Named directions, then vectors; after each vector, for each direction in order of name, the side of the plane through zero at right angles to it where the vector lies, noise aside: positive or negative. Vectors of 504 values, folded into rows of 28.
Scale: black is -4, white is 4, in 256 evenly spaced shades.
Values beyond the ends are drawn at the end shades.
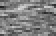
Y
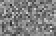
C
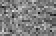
negative, positive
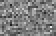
positive, positive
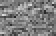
positive, positive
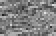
negative, negative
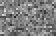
positive, positive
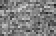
negative, positive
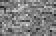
negative, positive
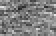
positive, negative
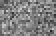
negative, positive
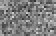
positive, negative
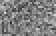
positive, negative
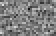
positive, positive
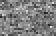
positive, positive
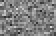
positive, positive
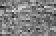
negative, positive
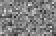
positive, positive
